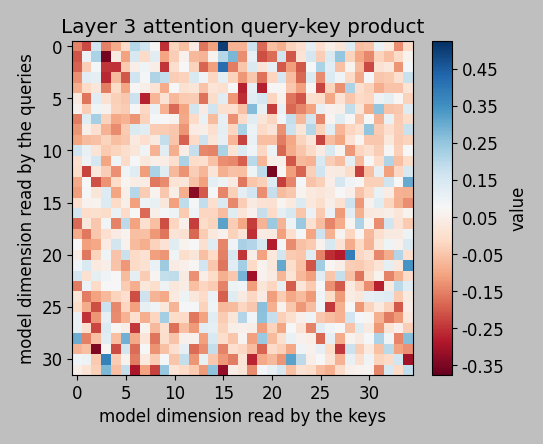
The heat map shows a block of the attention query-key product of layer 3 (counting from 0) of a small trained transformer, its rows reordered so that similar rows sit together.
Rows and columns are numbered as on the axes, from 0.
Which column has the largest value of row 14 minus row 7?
6
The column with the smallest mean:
4
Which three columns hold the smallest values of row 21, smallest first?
24, 15, 5
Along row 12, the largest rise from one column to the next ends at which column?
21
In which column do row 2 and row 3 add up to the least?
3
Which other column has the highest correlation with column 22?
30
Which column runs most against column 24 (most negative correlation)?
25
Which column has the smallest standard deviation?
10
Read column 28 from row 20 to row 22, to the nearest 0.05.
0.4 -0.05 -0.05
